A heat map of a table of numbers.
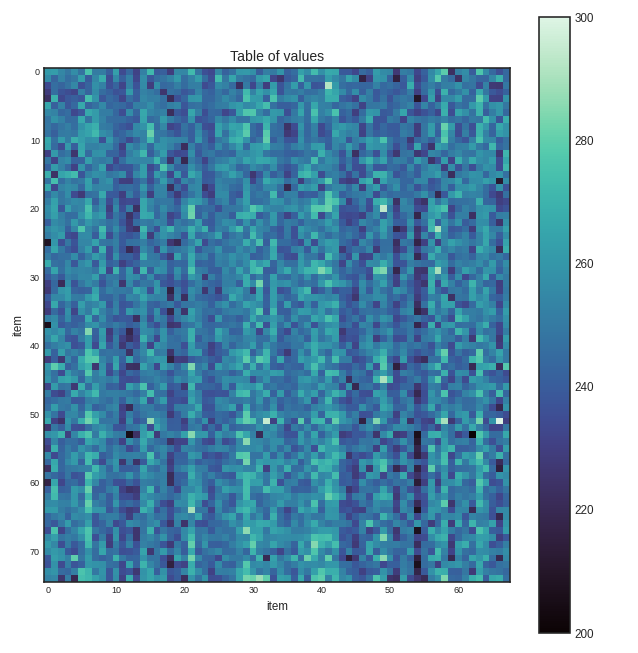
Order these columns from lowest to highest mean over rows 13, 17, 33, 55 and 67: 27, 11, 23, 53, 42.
23, 11, 53, 27, 42
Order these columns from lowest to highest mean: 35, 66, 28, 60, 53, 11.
11, 66, 35, 53, 60, 28
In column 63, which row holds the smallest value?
2
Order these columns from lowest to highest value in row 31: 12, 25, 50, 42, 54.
54, 25, 50, 12, 42
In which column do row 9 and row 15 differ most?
15
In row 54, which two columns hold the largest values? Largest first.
29, 42
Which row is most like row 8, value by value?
9
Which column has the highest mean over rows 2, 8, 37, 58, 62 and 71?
41
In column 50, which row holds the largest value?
45
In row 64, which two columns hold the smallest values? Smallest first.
54, 62
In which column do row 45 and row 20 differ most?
30
